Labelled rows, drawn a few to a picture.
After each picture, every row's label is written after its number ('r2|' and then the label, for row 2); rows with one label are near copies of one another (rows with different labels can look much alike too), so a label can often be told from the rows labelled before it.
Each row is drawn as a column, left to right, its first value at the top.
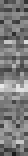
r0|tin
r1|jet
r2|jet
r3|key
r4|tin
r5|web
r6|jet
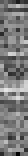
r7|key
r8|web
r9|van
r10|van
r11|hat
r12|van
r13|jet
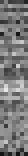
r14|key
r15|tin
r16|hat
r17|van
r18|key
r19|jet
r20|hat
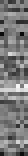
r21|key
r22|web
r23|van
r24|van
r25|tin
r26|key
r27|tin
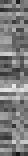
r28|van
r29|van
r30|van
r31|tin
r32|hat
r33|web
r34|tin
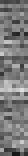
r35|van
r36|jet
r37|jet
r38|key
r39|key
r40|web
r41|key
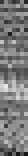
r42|jet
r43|tin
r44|key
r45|jet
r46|hat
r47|tin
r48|hat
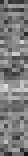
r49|jet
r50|tin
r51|hat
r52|van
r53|van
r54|jet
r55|key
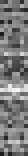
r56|key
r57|van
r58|tin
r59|web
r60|web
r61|van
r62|tin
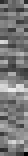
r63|jet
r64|jet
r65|web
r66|web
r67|tin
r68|tin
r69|hat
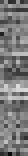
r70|key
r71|tin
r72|hat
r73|van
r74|tin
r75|van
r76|van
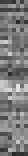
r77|jet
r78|jet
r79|van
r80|hat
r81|tin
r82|hat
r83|tin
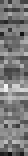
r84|key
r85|tin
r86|hat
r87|tin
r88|tin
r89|key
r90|van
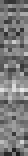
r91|web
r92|key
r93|hat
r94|jet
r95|key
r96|web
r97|van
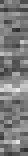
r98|van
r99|tin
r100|tin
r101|web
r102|web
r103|jet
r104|jet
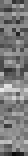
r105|web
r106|tin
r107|tin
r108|hat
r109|key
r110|hat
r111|web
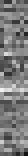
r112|web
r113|van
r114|van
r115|tin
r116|key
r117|web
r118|key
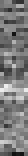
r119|web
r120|tin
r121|tin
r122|key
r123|hat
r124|hat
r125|web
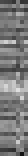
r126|jet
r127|jet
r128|jet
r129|jet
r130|web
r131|hat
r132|jet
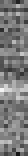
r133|web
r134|tin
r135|web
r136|jet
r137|hat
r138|van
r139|tin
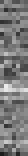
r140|key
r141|tin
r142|tin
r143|van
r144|key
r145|web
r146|web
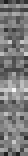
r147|van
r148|hat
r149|jet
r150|web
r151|hat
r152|jet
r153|van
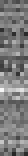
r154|web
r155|jet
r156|web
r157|key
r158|van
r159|web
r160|key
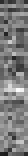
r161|hat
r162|key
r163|jet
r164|van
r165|web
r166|web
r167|hat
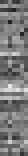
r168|van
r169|van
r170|tin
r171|van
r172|van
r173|key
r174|web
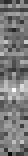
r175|van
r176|jet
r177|hat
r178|web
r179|hat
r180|tin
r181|jet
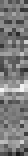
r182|web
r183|tin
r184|key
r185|web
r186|key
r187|tin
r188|jet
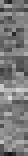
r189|tin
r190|hat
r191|hat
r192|key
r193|web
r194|web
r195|van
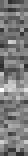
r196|web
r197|tin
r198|jet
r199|jet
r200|hat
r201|key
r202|web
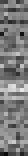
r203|key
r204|hat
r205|tin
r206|tin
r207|van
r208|key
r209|tin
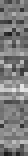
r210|tin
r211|key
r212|key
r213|web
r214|key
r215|tin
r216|web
